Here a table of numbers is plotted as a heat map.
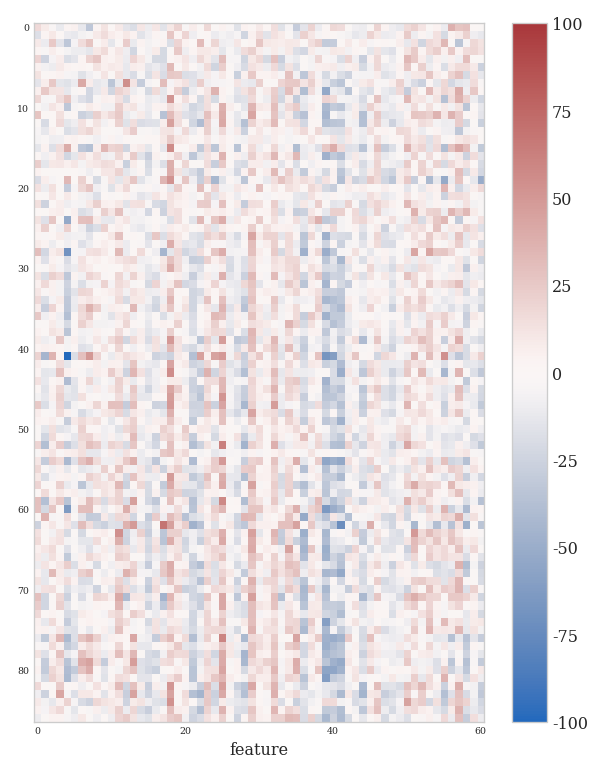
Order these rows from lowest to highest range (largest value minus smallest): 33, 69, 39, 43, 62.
33, 69, 39, 43, 62
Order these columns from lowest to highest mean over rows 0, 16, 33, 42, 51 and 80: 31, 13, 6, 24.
24, 31, 6, 13
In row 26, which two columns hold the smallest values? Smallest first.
39, 36
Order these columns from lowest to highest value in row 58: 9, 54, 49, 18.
49, 54, 9, 18
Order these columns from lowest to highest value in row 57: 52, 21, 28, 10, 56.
21, 28, 10, 52, 56
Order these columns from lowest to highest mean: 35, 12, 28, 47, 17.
28, 47, 17, 12, 35
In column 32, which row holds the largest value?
47
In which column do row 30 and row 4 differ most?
58
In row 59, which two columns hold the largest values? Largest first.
25, 13
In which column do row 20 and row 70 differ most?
57
